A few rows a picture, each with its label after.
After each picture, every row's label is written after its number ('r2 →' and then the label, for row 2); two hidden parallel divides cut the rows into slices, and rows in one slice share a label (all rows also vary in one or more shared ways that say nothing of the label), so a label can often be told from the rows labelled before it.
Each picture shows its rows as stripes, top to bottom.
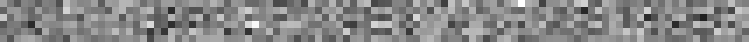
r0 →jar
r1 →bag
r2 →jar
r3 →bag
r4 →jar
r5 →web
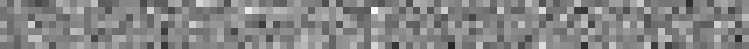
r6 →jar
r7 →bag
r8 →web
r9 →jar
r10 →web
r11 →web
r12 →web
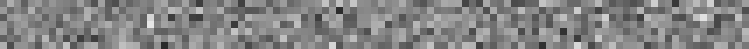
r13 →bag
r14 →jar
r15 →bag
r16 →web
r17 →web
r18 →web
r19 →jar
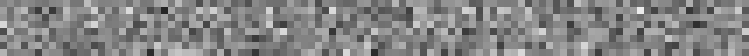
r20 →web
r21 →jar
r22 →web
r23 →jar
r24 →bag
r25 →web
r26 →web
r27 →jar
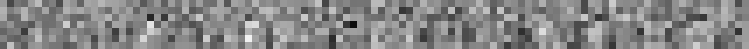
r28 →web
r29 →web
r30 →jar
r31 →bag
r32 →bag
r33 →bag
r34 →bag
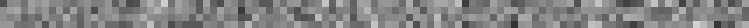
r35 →bag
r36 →web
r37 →web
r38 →bag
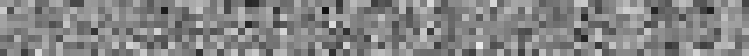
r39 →jar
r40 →jar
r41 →web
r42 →jar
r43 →bag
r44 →web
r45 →jar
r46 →bag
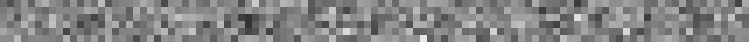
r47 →web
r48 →web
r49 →jar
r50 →jar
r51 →web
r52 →web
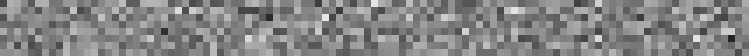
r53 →bag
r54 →jar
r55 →bag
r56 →web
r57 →jar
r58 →bag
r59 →web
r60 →web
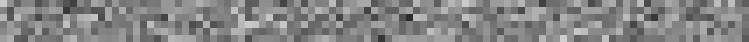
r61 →jar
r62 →web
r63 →jar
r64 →bag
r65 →web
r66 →web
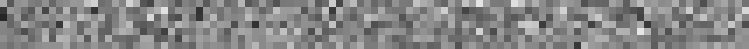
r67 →jar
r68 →bag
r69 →bag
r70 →jar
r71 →web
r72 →web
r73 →web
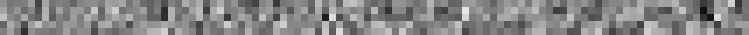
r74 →jar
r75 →jar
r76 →jar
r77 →bag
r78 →bag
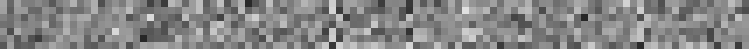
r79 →jar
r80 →jar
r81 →bag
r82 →web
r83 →jar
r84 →jar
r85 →bag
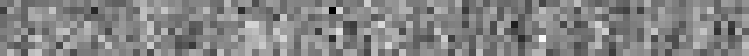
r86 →web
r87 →bag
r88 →web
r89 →bag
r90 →bag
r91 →bag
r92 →bag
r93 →web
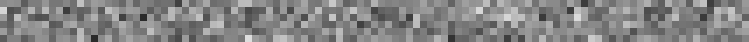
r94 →web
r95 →jar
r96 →jar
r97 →web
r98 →web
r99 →bag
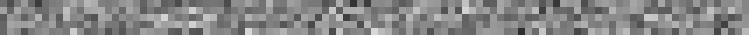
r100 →web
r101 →jar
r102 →bag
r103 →web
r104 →bag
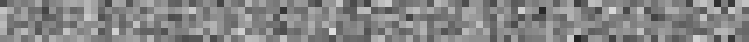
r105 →bag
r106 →jar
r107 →web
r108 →web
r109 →jar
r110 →bag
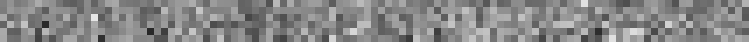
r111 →web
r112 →web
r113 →jar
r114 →web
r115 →jar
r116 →jar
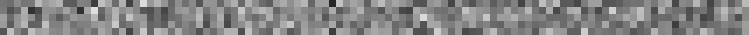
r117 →bag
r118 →jar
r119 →jar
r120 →web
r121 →bag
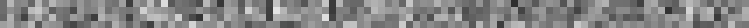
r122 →bag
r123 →bag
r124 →bag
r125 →jar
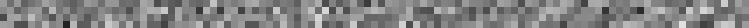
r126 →web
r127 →bag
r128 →web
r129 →jar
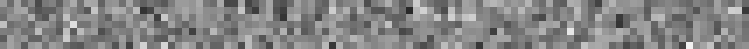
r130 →jar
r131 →jar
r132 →web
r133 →web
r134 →web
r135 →web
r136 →bag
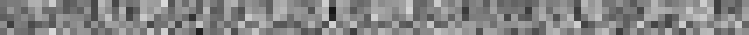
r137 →bag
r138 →bag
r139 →bag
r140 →jar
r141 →bag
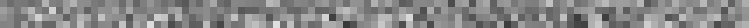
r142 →web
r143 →web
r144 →bag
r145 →bag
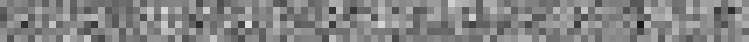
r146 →web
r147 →bag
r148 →web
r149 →bag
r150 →web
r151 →web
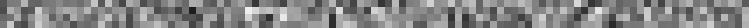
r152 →jar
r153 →bag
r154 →bag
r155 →bag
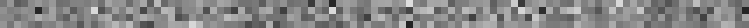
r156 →web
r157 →jar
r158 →web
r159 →jar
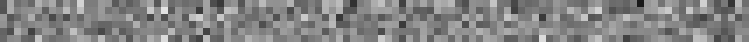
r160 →bag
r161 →bag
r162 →jar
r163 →web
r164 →web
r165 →bag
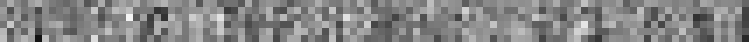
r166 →web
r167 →jar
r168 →jar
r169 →jar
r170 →jar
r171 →jar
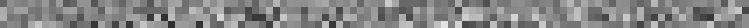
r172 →web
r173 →jar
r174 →jar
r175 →bag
